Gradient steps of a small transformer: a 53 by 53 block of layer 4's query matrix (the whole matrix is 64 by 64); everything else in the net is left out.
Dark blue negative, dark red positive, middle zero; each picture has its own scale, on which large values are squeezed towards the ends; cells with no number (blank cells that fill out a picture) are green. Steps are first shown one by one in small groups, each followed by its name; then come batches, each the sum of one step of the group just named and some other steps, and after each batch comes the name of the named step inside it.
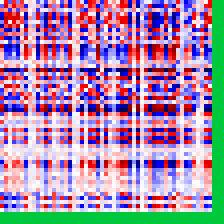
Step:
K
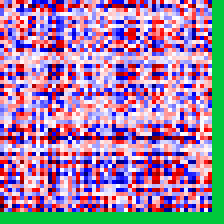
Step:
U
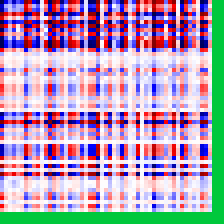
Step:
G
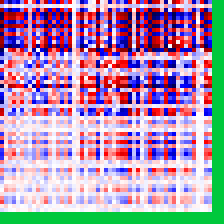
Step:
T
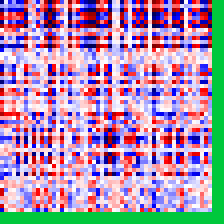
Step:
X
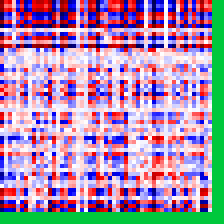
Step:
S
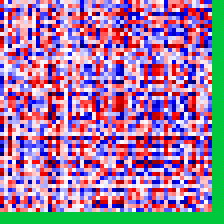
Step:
U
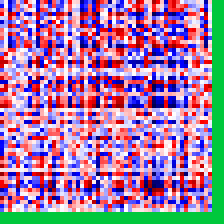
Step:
G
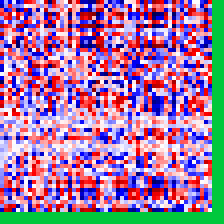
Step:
X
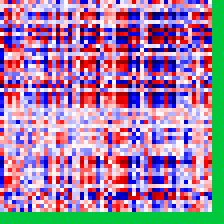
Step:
T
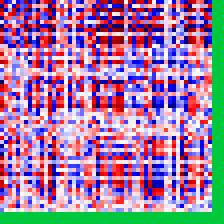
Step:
G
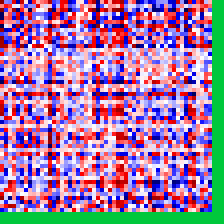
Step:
S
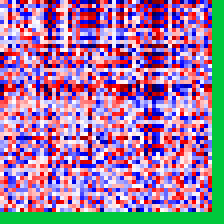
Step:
X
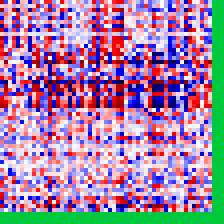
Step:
S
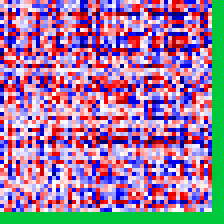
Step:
T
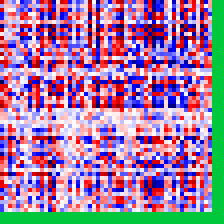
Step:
S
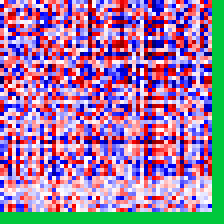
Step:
K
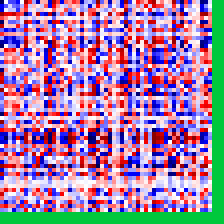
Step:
G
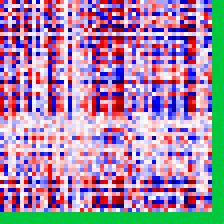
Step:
X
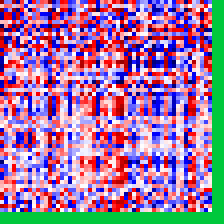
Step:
S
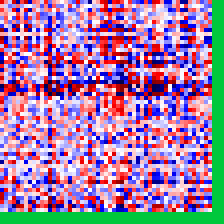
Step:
X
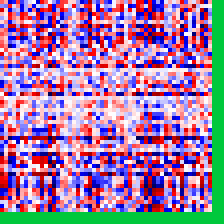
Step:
U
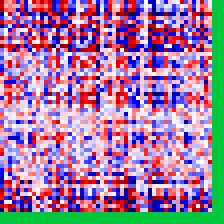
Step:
S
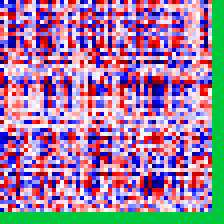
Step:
G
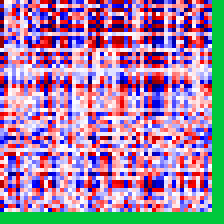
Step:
S
